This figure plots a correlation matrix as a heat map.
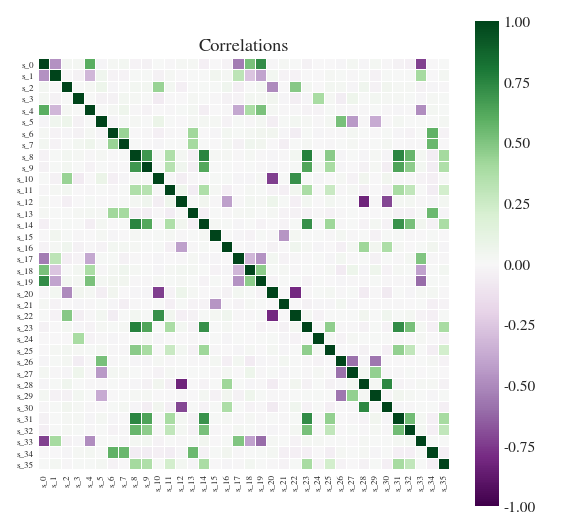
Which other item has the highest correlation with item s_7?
s_34
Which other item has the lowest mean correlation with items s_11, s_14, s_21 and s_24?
s_15
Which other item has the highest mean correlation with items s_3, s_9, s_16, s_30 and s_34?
s_28
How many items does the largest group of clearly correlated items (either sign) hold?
9
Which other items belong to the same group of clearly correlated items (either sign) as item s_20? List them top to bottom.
s_2, s_10, s_22
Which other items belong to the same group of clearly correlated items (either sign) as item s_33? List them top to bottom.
s_0, s_1, s_4, s_17, s_18, s_19
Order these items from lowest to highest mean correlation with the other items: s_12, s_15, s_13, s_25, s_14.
s_12, s_15, s_13, s_25, s_14
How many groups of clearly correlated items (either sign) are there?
8
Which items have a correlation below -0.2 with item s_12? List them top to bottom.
s_16, s_28, s_30
